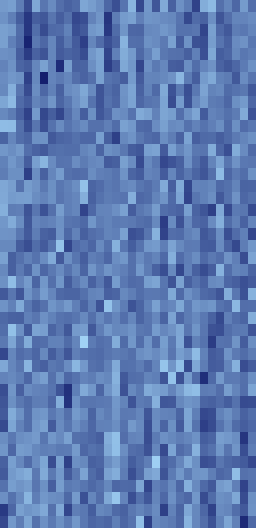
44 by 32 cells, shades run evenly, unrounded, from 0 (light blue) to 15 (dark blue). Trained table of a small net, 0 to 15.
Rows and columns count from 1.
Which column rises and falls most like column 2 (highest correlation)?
11
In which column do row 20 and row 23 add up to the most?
21
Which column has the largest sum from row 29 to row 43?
31
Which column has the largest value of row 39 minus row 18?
1
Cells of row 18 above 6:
25
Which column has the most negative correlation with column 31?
4
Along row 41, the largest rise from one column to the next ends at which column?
19
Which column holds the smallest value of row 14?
6
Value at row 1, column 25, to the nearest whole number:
12
